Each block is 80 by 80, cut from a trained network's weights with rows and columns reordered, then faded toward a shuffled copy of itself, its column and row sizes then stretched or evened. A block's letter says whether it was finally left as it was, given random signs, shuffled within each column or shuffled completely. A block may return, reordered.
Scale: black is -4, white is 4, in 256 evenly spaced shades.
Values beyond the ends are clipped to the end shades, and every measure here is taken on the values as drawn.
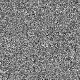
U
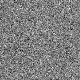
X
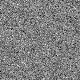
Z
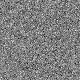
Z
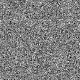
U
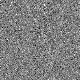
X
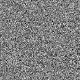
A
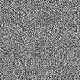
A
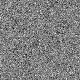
Z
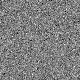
Z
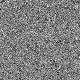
Z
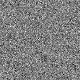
X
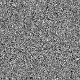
U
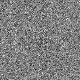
U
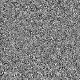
A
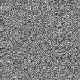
A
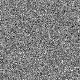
X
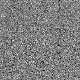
U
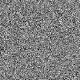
A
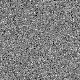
Z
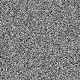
Z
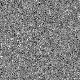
X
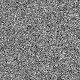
Z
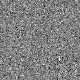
U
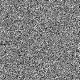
U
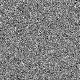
X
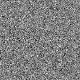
U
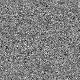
U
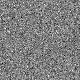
Z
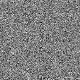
U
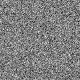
Z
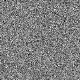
U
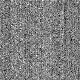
X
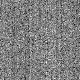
X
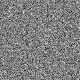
Z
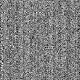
A
